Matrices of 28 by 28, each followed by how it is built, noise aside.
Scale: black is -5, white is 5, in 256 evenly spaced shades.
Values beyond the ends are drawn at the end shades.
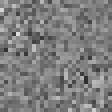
block diagonal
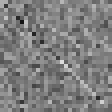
diagonal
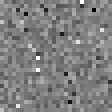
sparse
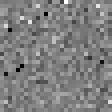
sparse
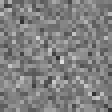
diagonal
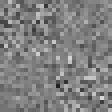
block diagonal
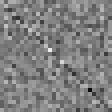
diagonal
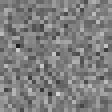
noise
